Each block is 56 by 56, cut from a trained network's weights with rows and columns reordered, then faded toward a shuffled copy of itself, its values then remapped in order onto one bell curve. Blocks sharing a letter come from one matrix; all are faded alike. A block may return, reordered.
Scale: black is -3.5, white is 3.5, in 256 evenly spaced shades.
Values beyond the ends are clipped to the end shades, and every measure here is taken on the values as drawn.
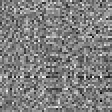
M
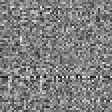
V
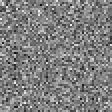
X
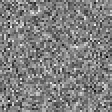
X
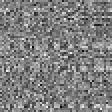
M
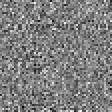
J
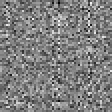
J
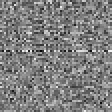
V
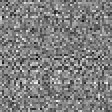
M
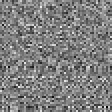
M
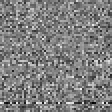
V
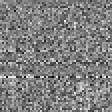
V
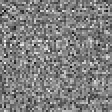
X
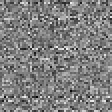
V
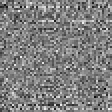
V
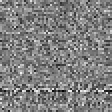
V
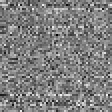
V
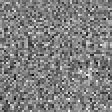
J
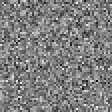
X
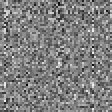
J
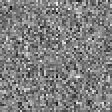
X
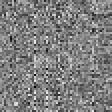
J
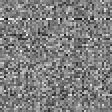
V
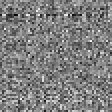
M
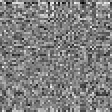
M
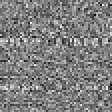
M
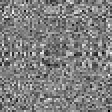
M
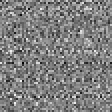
M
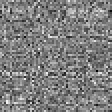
M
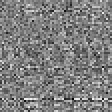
M
